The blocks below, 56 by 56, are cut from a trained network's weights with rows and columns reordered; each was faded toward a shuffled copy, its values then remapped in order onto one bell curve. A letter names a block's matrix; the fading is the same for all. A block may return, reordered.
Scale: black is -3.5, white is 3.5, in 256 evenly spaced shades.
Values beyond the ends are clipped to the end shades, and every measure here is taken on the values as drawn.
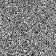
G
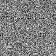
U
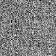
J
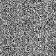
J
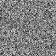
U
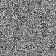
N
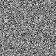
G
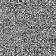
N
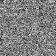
U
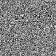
N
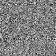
U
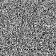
U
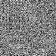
N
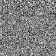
U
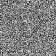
N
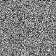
U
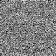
G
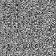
J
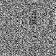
J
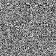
U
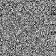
N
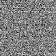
G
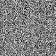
J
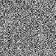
J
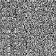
J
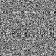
G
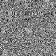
G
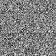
N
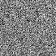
N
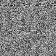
U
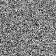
U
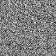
U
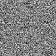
N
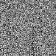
J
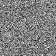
N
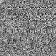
G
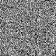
J
